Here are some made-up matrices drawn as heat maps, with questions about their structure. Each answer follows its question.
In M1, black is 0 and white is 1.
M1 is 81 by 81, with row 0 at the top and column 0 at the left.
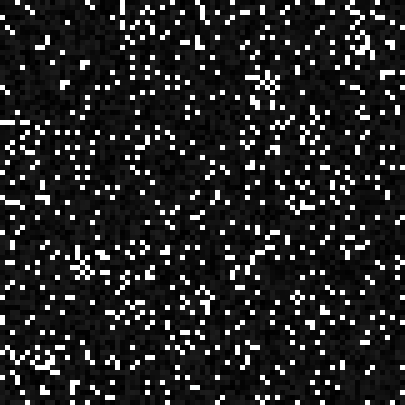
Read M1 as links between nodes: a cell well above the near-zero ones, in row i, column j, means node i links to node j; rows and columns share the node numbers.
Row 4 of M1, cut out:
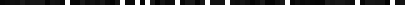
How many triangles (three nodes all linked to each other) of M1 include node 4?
7
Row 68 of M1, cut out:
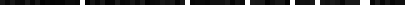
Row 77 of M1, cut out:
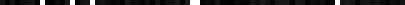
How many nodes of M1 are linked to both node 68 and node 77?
0
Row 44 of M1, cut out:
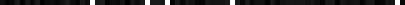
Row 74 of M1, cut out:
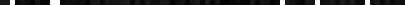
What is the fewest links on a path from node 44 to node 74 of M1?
4
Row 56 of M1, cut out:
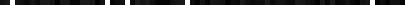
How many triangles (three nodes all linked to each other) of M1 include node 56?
2
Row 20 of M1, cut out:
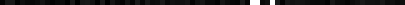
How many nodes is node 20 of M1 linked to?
3
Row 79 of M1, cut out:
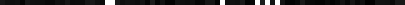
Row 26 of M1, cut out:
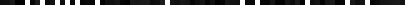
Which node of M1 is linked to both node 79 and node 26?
node 51
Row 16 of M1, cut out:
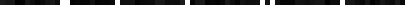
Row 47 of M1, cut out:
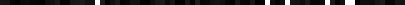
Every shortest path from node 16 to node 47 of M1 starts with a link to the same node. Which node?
node 12
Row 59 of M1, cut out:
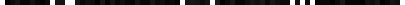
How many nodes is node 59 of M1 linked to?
10
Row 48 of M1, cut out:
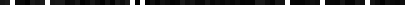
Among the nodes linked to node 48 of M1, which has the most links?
node 2
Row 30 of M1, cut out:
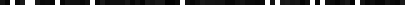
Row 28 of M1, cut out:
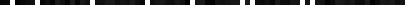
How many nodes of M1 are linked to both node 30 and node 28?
3
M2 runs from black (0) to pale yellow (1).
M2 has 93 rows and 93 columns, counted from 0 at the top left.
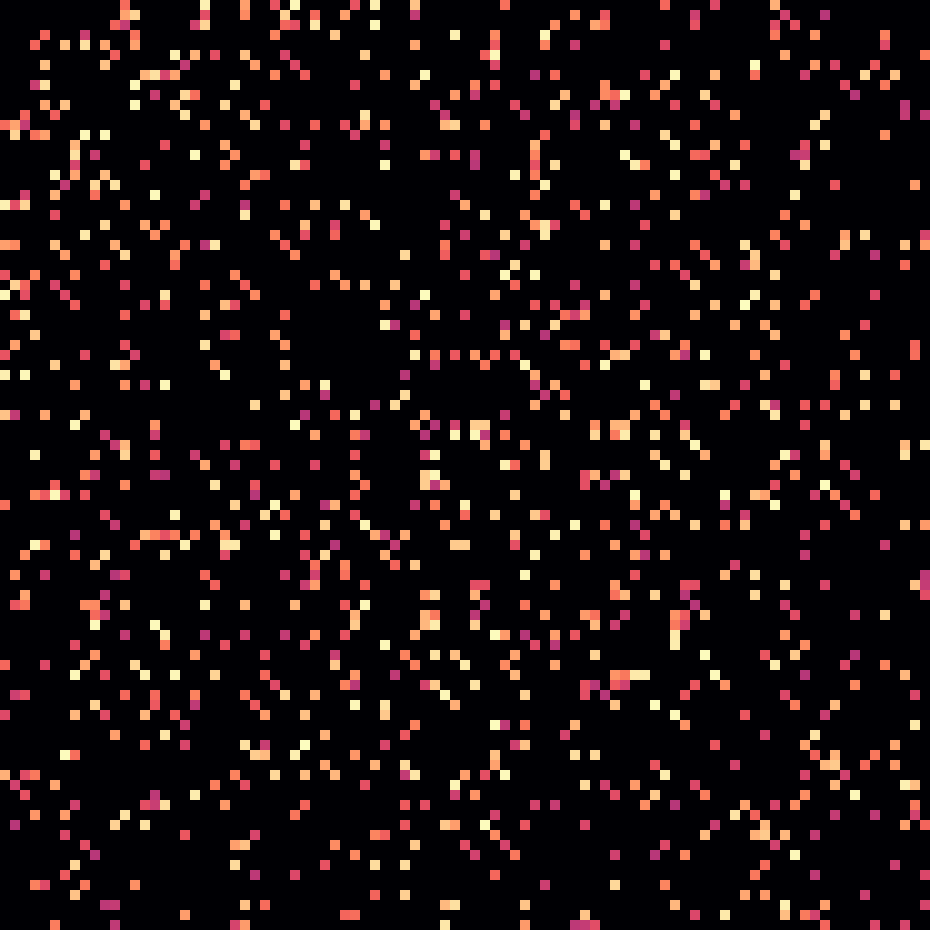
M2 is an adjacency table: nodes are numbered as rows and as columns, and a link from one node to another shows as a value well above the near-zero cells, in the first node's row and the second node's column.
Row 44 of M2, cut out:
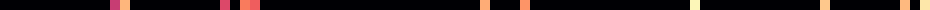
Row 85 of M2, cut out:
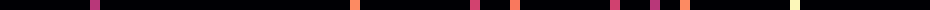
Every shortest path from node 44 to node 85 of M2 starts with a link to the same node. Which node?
node 69
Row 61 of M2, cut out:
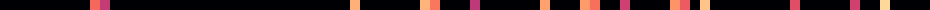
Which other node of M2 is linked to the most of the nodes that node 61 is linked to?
node 47
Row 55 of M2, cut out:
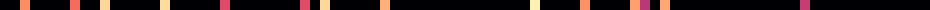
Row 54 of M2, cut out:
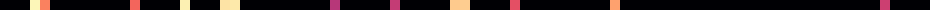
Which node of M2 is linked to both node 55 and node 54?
node 22
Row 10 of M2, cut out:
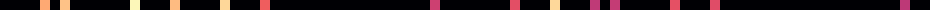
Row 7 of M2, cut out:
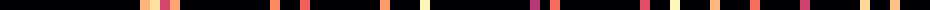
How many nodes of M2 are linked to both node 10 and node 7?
4
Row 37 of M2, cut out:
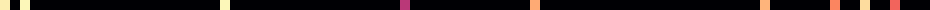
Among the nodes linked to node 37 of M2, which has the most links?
node 53
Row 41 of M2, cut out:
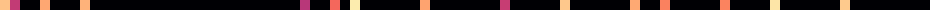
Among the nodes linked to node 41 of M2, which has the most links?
node 35
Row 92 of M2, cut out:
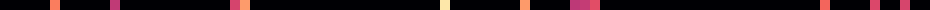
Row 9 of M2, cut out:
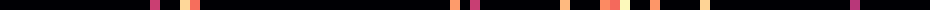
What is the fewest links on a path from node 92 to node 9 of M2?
3
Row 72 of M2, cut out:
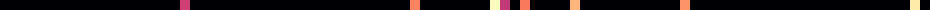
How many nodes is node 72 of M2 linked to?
8
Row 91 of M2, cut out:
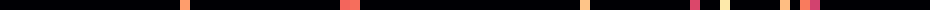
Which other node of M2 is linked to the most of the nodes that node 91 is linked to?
node 68
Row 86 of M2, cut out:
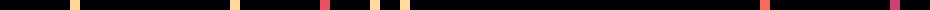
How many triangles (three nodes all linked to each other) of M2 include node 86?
8
